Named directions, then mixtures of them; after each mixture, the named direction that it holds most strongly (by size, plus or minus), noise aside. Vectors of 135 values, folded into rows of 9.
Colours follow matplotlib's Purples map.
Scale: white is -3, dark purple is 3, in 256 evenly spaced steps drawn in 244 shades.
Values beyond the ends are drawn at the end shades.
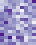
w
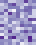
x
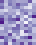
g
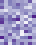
g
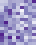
w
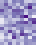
g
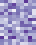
x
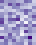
g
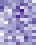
w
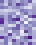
g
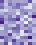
g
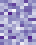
x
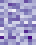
x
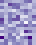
g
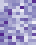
w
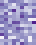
x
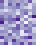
g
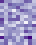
g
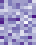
g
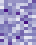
g
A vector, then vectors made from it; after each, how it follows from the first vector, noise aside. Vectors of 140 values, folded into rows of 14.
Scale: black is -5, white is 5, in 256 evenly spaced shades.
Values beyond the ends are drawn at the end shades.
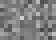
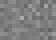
shrunk.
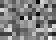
negated, scaled up.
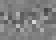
reversed, partly zeroed.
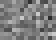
copied.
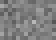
reversed, shrunk.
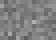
reversed, shrunk.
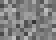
reversed, negated.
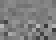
wrapped around, negated, partly zeroed.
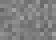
shrunk.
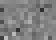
wrapped around, negated, partly zeroed.
